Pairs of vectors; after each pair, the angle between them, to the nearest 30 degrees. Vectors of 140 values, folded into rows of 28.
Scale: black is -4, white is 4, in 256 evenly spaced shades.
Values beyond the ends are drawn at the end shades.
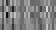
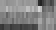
90 degrees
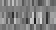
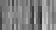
120 degrees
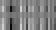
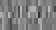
60 degrees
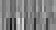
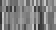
90 degrees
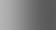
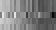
30 degrees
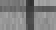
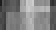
120 degrees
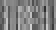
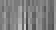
60 degrees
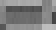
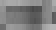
30 degrees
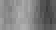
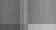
120 degrees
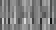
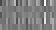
90 degrees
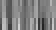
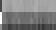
90 degrees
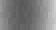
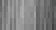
150 degrees
